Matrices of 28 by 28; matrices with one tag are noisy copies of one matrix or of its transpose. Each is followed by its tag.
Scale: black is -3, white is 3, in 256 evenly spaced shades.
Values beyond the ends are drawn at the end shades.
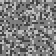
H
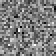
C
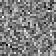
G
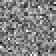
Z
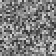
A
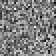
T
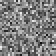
G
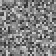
Z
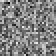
Z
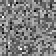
G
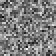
C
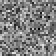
A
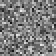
T
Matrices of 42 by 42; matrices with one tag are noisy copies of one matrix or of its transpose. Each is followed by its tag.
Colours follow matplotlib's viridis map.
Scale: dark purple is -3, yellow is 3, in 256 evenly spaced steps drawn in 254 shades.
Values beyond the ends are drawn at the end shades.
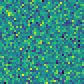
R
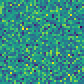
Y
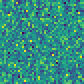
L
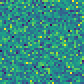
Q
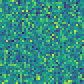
L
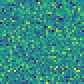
Y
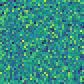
Q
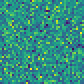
R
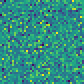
Q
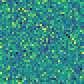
Q
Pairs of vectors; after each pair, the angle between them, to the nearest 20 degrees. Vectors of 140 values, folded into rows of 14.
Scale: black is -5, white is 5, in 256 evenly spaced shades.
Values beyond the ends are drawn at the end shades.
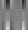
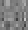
120 degrees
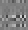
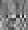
40 degrees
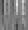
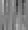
160 degrees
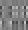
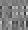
20 degrees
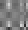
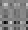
80 degrees
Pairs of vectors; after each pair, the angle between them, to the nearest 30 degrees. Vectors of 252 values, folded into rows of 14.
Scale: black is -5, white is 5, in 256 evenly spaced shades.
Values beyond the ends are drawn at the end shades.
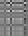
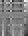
120 degrees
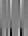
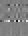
90 degrees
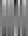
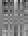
150 degrees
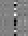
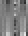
60 degrees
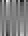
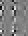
90 degrees
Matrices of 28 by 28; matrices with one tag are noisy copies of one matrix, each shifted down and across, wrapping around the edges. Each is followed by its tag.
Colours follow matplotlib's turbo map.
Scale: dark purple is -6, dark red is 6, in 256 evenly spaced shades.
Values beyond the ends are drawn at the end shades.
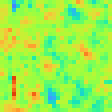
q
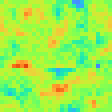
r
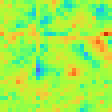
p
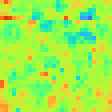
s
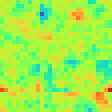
p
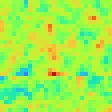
s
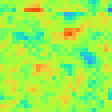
r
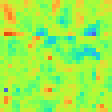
s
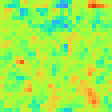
s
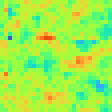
r
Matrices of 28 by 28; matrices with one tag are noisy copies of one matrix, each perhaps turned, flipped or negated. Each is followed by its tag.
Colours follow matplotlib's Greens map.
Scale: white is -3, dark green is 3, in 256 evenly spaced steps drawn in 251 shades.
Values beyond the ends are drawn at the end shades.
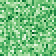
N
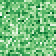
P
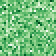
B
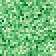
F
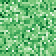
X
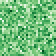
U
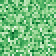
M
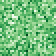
U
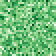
X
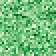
X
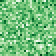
X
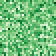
B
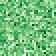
N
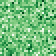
B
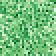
U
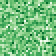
M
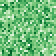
B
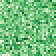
X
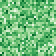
F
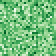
M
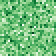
F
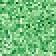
F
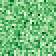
N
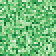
M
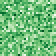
X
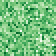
X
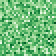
P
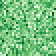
U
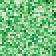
X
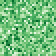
X
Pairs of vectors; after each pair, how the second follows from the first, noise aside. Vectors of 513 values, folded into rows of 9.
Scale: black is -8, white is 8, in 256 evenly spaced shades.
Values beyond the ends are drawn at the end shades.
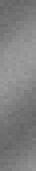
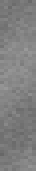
shrunk.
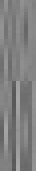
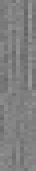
wrapped around, shrunk.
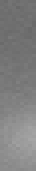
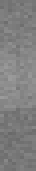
wrapped around, shrunk.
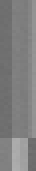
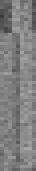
wrapped around, negated.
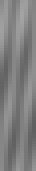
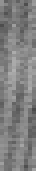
wrapped around.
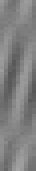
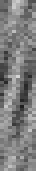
reversed, scaled up.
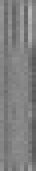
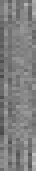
wrapped around.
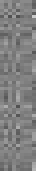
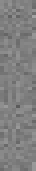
shrunk.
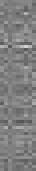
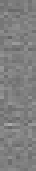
reversed, shrunk.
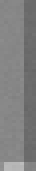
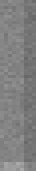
shrunk.
